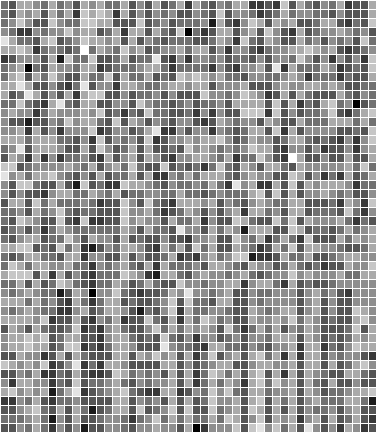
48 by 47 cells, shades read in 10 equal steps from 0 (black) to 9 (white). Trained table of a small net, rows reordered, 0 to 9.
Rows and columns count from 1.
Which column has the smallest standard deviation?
40
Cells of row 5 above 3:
34
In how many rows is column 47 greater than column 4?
22
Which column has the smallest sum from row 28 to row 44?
12
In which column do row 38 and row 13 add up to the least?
25
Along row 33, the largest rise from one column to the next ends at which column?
13
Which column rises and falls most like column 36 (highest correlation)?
4
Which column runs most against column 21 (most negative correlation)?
19
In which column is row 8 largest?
35
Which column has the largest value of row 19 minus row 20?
21
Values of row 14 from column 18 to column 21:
5 3 5 4
